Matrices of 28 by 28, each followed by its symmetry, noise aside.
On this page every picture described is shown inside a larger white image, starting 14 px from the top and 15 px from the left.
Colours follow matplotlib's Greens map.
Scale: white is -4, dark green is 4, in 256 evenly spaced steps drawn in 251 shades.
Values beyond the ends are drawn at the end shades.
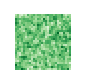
antisymmetric.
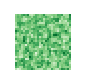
antisymmetric.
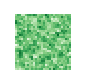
antisymmetric.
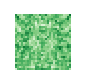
mirrored left to right.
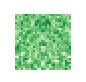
mirrored left to right.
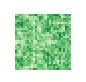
mirrored top to bottom.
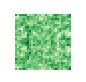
mirrored top to bottom.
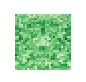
mirrored left to right.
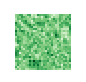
antisymmetric.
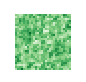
same after a half turn.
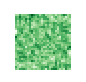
same after a half turn.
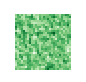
antisymmetric.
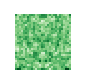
mirrored left to right.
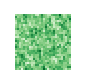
same after a half turn.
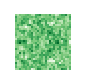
mirrored top to bottom.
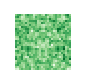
mirrored left to right.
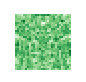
mirrored left to right.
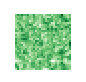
antisymmetric.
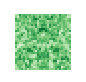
mirrored left to right.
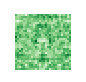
mirrored left to right.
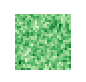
antisymmetric.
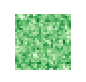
same after a half turn.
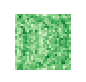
mirrored top to bottom.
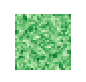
same after a half turn.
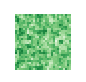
mirrored top to bottom.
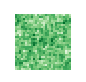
same after a half turn.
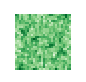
same after a half turn.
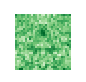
mirrored left to right.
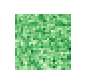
antisymmetric.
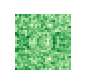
mirrored top to bottom.
